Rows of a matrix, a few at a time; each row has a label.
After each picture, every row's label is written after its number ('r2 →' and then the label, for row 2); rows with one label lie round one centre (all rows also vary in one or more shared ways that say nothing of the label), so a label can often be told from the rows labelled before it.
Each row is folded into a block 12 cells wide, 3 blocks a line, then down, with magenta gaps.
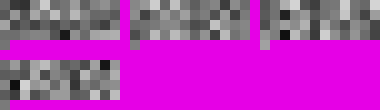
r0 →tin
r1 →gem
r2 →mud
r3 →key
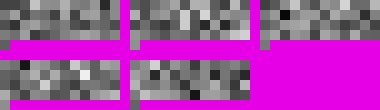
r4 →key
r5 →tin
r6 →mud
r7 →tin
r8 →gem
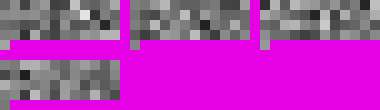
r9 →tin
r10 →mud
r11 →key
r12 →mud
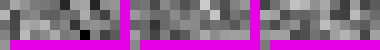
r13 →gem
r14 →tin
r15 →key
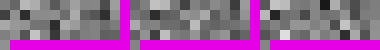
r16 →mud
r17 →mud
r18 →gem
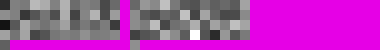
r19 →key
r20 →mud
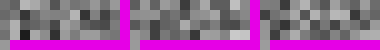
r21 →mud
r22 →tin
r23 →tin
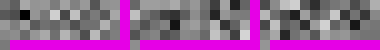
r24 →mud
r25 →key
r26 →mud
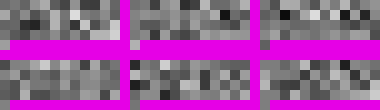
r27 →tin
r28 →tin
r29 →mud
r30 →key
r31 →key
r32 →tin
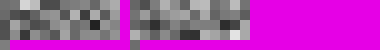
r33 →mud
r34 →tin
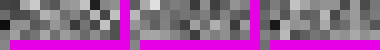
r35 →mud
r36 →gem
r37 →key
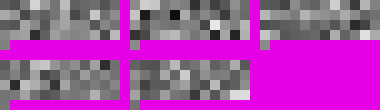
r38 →key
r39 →gem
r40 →tin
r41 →key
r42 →tin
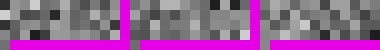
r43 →key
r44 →key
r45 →gem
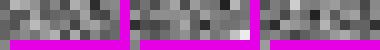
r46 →gem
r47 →tin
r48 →key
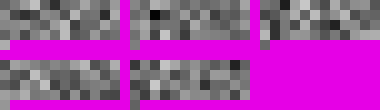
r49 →mud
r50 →mud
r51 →tin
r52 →gem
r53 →key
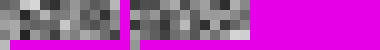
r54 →mud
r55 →tin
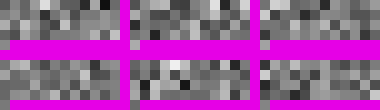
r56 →key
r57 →mud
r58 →gem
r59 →gem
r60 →key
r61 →key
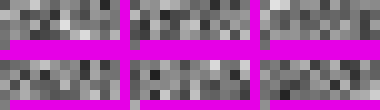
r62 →key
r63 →key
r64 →gem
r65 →key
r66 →mud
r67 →tin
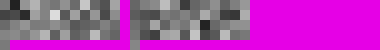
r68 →mud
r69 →mud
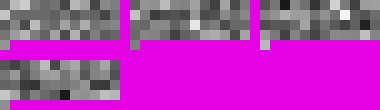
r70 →gem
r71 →key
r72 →tin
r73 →tin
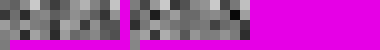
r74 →mud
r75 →mud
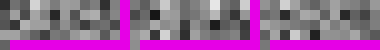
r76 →key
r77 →mud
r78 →mud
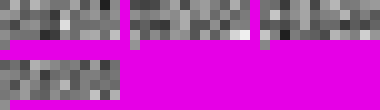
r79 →key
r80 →tin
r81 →tin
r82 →key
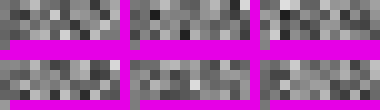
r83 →mud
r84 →mud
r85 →mud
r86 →mud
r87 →key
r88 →mud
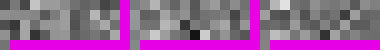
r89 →key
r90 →gem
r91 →gem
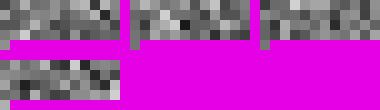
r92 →gem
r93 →gem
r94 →key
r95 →tin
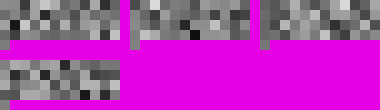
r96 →key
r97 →gem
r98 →mud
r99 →gem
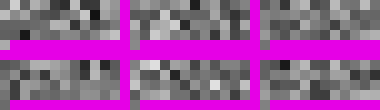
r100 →tin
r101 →gem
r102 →tin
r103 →key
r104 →gem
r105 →tin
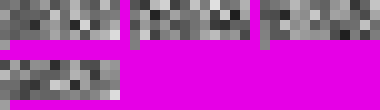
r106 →tin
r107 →mud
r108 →mud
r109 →tin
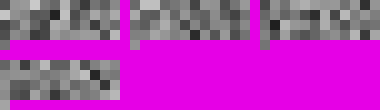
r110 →key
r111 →gem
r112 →key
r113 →tin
